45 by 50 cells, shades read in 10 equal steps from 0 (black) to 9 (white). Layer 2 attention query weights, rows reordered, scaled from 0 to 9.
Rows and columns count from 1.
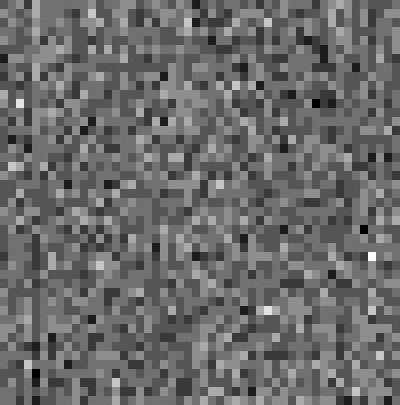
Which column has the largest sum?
48
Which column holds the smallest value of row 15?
11
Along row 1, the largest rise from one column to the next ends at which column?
5
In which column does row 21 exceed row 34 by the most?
28
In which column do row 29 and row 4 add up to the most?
47
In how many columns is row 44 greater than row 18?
13
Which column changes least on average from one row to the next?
41
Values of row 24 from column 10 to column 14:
6 5 3 2 3
